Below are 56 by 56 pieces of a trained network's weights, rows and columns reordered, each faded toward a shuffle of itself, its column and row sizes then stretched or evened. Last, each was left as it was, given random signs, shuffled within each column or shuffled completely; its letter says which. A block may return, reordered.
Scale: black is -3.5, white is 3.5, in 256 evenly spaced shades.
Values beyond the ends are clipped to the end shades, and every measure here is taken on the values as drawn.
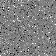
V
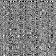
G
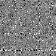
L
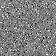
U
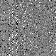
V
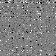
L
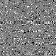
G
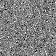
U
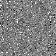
V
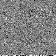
L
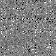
L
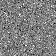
U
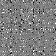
G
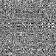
G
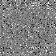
G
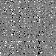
L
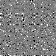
G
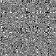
G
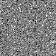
V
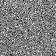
U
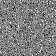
U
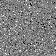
U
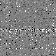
L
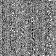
V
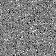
U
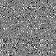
G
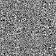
L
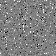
V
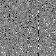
V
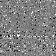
L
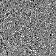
V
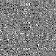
G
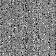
V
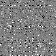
L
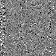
V
